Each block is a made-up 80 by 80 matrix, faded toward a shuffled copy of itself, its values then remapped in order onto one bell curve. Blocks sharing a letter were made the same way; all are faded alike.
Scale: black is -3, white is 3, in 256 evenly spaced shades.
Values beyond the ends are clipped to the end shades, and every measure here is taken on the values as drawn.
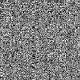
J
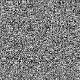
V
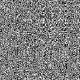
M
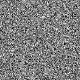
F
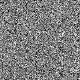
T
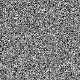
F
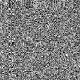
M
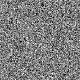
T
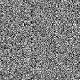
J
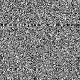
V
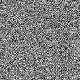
J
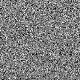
F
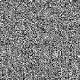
M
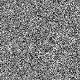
T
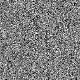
T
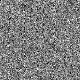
T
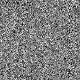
T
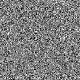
V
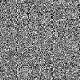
M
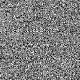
V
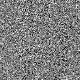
T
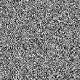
J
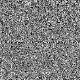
F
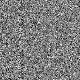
T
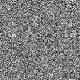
J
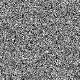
T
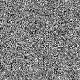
V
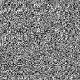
J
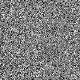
F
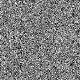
T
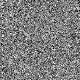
T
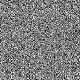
M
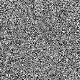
F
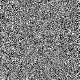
T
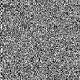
M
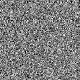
V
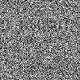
M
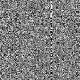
M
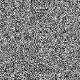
M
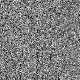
T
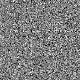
F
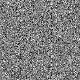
T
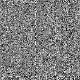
F
